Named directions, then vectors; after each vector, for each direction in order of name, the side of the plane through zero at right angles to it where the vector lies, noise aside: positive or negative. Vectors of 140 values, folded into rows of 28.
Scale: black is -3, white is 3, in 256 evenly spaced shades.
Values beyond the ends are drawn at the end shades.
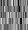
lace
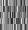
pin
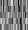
positive, positive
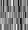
positive, positive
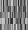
positive, positive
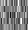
negative, positive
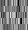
positive, negative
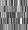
negative, positive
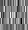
positive, negative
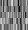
positive, positive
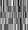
positive, positive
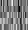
positive, positive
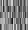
positive, positive
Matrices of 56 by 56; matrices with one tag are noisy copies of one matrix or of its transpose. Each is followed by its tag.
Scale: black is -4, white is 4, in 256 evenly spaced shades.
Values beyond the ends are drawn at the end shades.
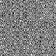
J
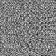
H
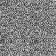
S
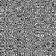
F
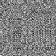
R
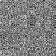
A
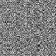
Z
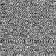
S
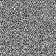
J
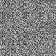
J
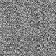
Z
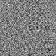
H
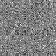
A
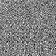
H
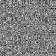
F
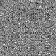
R
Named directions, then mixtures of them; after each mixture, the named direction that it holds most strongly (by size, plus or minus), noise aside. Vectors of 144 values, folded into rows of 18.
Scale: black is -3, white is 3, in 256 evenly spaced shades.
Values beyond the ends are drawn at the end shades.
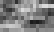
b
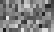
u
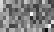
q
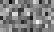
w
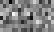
w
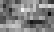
b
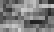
b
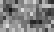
b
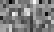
w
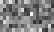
q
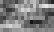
b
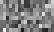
u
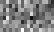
u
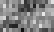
u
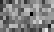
q
